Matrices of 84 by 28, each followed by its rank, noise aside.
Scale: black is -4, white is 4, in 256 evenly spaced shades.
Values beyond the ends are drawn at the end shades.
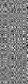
four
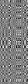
two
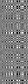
one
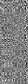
four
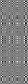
one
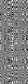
three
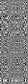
three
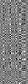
two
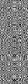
four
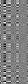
one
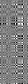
one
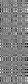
two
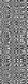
three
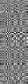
two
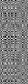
two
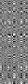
two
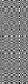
one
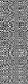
four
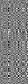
two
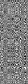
four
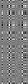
one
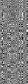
four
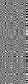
two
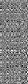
four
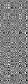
four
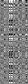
two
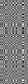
one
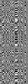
three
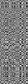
two
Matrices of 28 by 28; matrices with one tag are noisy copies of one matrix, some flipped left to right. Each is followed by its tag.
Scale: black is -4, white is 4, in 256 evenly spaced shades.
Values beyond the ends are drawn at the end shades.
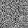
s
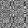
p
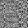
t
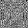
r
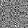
s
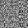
t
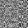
t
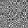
s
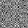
s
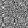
p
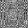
r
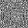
r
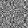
p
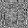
r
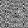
t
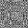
r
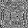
r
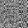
t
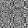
p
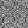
p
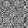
p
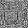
r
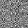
s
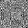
r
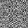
s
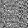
t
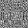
r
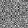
s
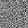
s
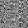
t
